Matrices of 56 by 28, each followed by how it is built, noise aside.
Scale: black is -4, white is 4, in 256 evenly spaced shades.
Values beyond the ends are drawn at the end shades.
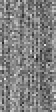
blocks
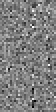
uneven columns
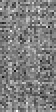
blocks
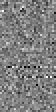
uneven rows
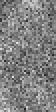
smooth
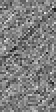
Hankel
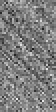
Toeplitz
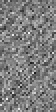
Hankel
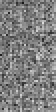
blocks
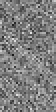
Toeplitz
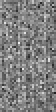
blocks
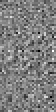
low rank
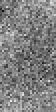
smooth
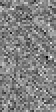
Toeplitz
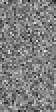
noise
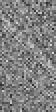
Toeplitz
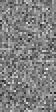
noise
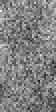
smooth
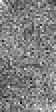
smooth
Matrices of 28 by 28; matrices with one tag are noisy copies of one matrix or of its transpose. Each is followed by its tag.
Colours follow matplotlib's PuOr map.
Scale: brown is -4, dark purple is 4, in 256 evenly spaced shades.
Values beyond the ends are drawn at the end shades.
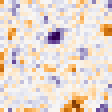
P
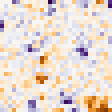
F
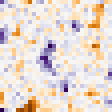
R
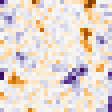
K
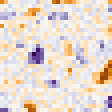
P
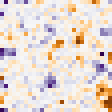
F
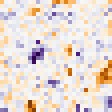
P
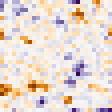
K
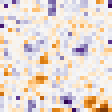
F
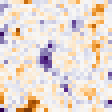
R
